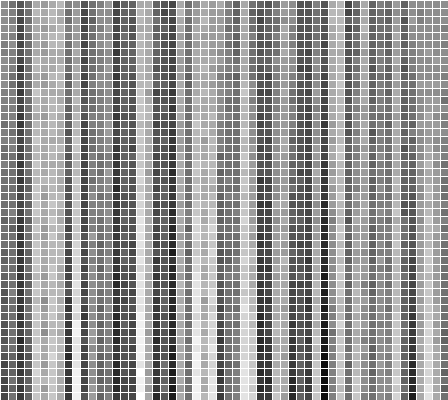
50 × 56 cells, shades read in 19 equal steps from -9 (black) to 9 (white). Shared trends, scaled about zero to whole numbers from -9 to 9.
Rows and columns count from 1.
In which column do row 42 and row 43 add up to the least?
41
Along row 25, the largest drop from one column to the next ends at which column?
11
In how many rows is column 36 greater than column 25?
1
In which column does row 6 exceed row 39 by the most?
28
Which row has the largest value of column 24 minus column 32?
2
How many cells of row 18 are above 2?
14
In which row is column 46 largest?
4
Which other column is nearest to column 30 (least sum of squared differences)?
49
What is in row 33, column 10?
6
